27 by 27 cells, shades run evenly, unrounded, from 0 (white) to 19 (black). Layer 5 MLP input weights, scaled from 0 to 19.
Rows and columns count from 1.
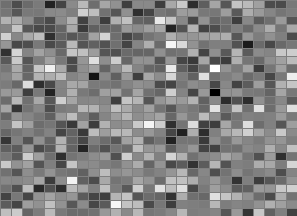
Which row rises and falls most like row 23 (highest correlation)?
6
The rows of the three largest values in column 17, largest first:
17, 8, 4
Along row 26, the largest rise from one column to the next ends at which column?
14
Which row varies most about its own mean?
16
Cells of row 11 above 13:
6
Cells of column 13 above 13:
2
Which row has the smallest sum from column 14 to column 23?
20
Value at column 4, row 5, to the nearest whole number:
5
